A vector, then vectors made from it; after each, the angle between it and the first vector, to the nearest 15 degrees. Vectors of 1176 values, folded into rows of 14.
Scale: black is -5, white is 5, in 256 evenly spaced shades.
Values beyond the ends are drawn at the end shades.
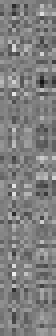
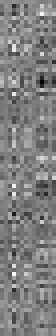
15 degrees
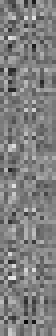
60 degrees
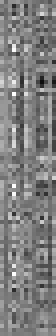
30 degrees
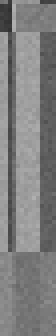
90 degrees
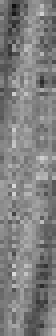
45 degrees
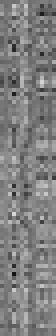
150 degrees
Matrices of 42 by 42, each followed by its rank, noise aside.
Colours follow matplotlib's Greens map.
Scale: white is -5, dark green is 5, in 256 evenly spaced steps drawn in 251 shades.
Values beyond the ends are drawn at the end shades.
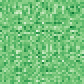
four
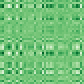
one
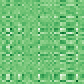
one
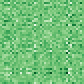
three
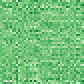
four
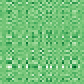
two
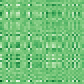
one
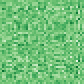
four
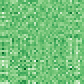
four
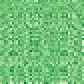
three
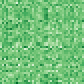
five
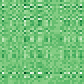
one
